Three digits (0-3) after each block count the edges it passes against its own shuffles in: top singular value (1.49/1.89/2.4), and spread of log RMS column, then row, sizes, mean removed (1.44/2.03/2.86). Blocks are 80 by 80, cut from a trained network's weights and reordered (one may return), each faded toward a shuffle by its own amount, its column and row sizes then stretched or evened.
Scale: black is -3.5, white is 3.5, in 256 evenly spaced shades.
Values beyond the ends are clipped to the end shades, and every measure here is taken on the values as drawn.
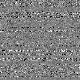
1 0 3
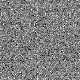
0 1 0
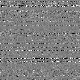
1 0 3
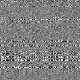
3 0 3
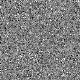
0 1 1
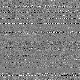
2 0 3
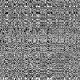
3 2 2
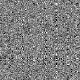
2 2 1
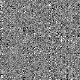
1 2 1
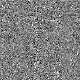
0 2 0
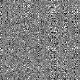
1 3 1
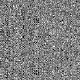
1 2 0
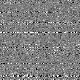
2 0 3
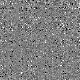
0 2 2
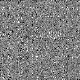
0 2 1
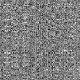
2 1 2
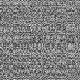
3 0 0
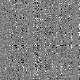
1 3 1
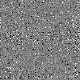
0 2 2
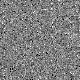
0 1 0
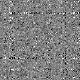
1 2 2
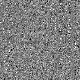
0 2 0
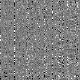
1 3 1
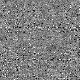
1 1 2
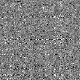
1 1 2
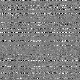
2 1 3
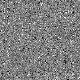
0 2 1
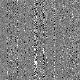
0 3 0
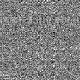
2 1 0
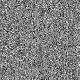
1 0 0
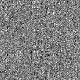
1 1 0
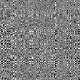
3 3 2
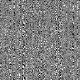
1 3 0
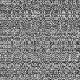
3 0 1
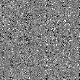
0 2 1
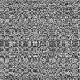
3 0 1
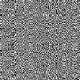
3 3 2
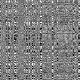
3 3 1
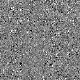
0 2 1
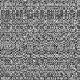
3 1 1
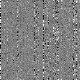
2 3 0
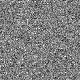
1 0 0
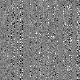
0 3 0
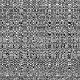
3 2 2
